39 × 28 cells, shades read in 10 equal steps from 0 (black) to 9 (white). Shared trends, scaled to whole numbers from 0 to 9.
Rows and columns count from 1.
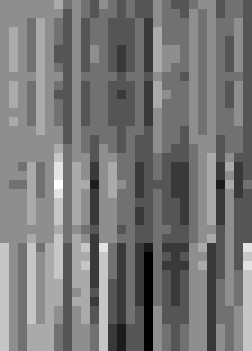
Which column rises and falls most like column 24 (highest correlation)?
17
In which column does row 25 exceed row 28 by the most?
24
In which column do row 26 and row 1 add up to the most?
7
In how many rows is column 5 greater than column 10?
21
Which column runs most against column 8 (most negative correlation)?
22
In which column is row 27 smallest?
11
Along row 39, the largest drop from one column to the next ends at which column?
13
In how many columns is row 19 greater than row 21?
4
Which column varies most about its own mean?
28
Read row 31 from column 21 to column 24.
3 5 5 2
